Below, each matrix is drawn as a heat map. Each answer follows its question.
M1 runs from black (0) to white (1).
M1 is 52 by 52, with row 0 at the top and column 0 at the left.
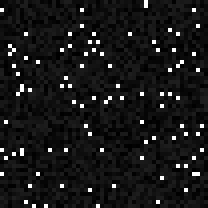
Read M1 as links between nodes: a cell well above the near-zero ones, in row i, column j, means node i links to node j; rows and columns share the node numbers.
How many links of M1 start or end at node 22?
5
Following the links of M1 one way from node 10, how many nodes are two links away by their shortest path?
7
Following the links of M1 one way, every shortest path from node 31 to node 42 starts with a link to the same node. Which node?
node 21
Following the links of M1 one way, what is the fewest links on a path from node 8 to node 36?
3
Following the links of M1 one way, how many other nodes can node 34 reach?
9
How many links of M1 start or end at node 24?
6
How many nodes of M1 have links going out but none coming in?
11
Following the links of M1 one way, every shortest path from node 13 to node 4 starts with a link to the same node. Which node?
node 25
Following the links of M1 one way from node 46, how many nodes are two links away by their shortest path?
3
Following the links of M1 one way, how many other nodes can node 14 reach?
3
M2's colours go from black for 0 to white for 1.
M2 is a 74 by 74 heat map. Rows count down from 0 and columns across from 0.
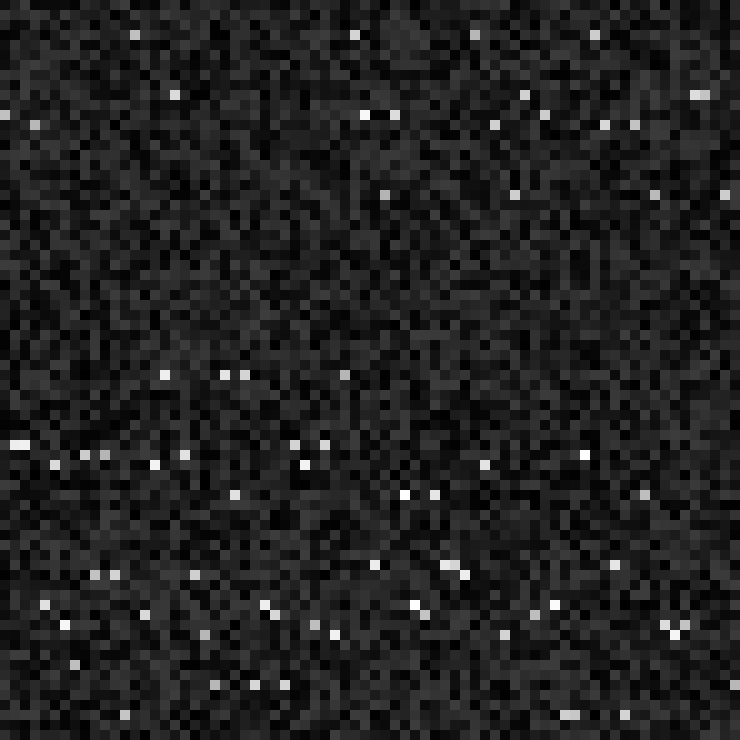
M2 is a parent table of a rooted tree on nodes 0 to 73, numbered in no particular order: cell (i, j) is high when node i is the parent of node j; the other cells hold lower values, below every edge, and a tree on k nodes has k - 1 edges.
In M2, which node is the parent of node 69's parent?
57
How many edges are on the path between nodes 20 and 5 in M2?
6
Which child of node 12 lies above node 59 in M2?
3
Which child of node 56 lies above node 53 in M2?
61
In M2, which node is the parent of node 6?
62
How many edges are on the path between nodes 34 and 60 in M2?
5
